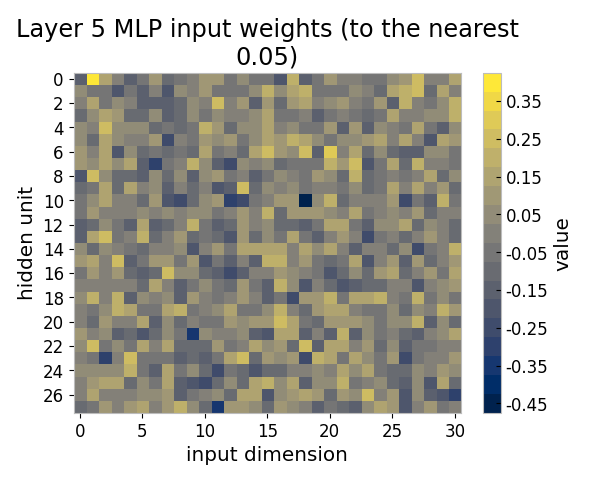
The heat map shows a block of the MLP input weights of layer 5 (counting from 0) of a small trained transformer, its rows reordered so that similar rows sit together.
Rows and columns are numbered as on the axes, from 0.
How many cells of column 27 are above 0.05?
9
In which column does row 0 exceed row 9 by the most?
1
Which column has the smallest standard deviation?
24
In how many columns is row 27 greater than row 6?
15
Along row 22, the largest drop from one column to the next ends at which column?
19
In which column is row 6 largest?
20
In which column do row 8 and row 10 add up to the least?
18
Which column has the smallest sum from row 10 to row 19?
12
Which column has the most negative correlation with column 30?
5
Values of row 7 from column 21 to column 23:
0.1 0.25 -0.2
